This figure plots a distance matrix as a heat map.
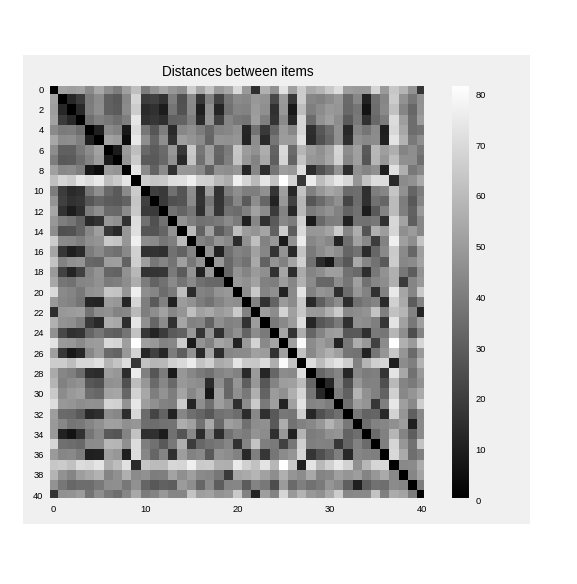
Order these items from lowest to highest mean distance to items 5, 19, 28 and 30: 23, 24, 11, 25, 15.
23, 11, 24, 15, 25
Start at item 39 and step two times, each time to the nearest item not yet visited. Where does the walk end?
24
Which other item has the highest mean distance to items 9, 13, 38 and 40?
25
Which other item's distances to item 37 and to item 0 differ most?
27
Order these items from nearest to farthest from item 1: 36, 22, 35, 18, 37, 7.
18, 7, 35, 36, 22, 37
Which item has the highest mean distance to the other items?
9
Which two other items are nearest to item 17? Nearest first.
30, 29
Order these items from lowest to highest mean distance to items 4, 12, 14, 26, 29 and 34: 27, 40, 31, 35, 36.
36, 35, 40, 31, 27
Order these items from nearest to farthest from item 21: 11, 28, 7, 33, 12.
28, 11, 33, 12, 7
